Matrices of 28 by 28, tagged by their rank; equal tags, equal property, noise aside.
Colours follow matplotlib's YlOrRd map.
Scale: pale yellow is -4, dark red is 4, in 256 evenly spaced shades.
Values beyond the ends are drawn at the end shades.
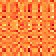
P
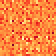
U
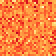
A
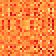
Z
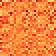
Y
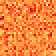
A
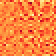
Y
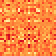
Y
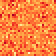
A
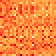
Y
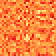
Y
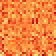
Y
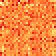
U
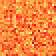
A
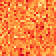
A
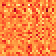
Y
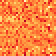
A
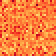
A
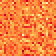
U
